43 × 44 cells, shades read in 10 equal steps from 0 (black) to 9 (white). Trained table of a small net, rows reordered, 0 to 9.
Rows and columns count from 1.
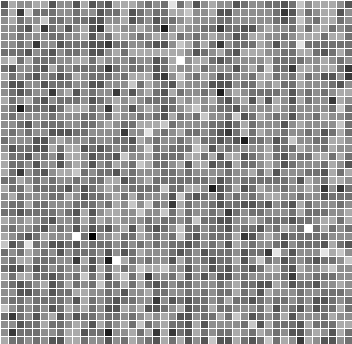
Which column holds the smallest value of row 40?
2
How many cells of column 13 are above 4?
25
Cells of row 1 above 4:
27
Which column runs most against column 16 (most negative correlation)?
19
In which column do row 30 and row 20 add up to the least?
12
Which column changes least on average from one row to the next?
24
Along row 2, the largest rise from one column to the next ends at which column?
4
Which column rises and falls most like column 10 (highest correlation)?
34
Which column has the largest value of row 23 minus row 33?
14
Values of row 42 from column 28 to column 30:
4 4 6
